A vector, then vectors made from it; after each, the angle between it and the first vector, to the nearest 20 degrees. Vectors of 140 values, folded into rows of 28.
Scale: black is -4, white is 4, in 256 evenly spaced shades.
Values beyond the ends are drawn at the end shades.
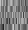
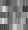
80 degrees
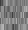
140 degrees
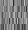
60 degrees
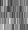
140 degrees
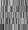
20 degrees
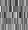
100 degrees
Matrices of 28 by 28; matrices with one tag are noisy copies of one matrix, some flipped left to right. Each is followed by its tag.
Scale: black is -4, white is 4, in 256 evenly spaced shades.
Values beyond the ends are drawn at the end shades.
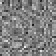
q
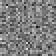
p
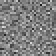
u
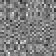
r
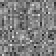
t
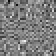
r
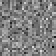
q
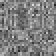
t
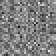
p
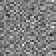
u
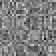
t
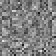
q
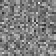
p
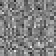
q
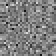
p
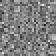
p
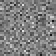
u
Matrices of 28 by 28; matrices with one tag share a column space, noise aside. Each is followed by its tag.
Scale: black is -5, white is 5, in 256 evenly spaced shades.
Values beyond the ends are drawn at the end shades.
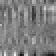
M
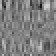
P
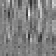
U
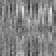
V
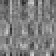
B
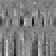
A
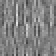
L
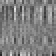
M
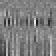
A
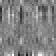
M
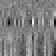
A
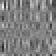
P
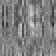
L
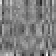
B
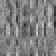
L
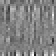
M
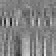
A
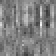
L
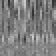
U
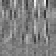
U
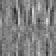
V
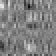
P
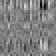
P
